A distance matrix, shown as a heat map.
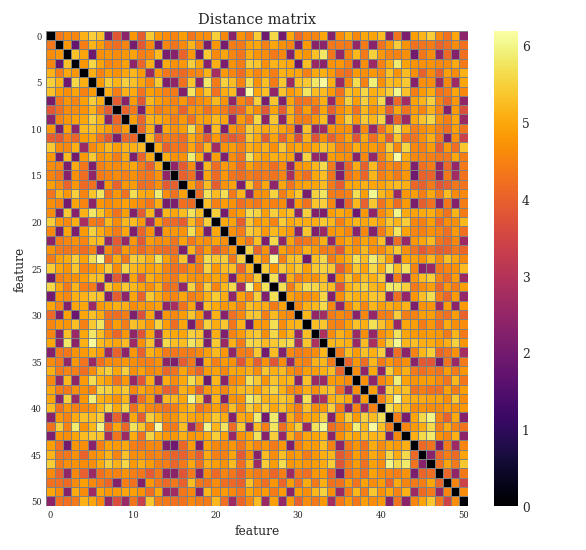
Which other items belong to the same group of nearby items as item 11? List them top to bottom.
8, 48
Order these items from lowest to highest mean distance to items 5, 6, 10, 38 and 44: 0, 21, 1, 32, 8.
1, 21, 32, 8, 0
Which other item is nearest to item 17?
31
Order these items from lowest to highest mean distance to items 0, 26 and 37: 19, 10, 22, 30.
22, 30, 19, 10
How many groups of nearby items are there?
9
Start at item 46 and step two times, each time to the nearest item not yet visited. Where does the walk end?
25
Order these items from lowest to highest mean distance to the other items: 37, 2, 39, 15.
15, 2, 37, 39
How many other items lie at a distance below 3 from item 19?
10
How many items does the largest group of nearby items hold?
11
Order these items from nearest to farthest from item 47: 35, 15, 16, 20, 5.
35, 15, 5, 16, 20
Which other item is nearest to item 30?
3
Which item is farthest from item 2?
33
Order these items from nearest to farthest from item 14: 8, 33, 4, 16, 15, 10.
15, 16, 4, 8, 10, 33
